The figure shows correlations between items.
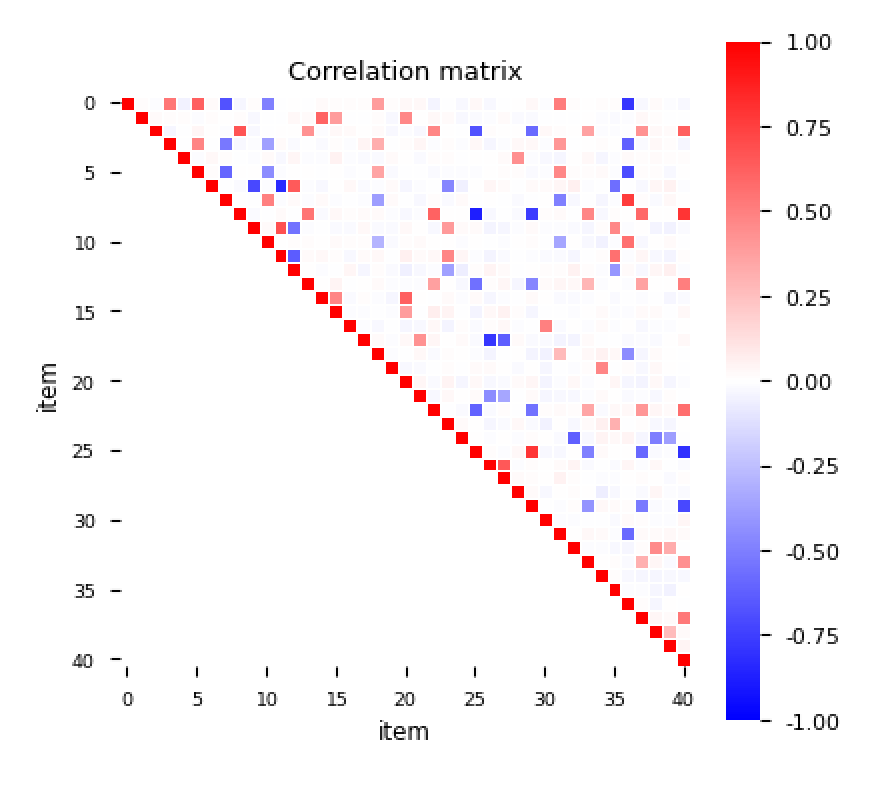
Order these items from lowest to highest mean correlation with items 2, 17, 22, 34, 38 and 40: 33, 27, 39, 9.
27, 9, 39, 33
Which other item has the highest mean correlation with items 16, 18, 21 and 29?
25
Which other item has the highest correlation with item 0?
5
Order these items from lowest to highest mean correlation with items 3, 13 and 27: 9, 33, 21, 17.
17, 21, 9, 33
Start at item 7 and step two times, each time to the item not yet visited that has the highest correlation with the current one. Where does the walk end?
10
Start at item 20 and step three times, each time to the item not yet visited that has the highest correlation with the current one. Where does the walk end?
15
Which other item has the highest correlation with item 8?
40
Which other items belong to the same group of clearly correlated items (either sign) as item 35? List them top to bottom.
6, 9, 11, 12, 23
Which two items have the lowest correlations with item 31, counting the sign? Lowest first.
36, 7
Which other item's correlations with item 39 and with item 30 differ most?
16
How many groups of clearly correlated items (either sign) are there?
9
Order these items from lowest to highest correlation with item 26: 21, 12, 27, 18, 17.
17, 21, 18, 12, 27
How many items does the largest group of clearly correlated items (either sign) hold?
9
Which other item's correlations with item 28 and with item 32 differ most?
24
